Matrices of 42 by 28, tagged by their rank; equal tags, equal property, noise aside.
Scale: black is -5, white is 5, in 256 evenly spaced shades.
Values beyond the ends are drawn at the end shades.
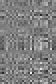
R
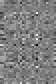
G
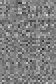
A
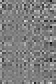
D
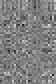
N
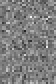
A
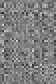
D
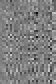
D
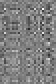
D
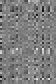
D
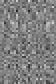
G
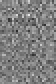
G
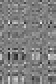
R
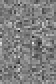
G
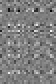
R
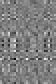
R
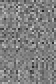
G
